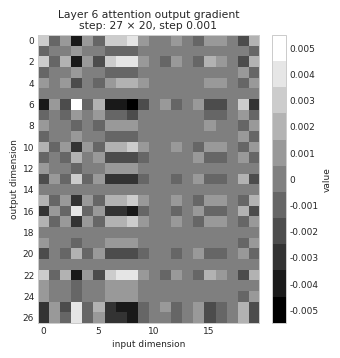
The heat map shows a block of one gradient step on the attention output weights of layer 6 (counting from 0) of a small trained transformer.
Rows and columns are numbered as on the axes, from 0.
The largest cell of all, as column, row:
3, 6
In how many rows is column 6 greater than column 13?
12
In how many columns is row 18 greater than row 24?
2
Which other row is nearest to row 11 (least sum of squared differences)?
20
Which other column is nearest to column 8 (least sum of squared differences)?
7
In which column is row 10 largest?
8
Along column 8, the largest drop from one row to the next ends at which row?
16
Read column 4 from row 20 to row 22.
-0.001 0 0.001
